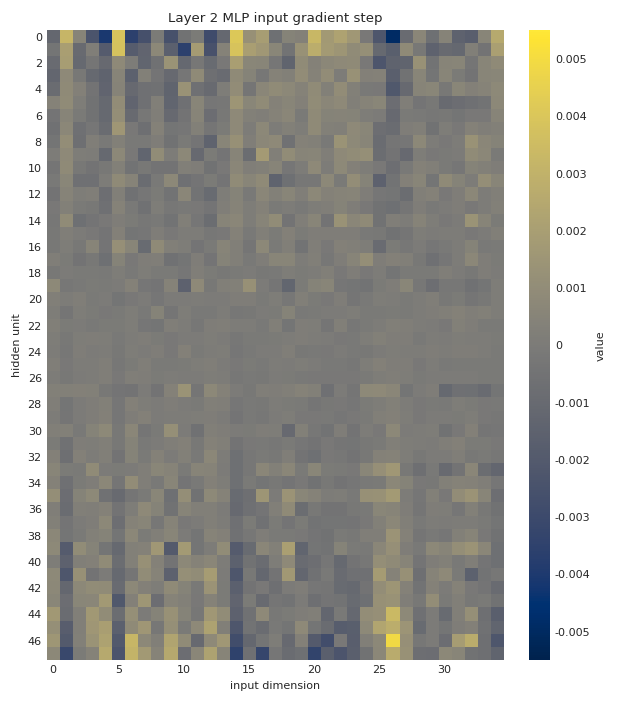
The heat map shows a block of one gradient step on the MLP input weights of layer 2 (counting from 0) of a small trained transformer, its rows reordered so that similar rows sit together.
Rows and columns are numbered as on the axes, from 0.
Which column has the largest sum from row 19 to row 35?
26
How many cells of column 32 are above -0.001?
46
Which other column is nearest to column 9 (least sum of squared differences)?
6
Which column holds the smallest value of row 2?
25
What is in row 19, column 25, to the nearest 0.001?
0
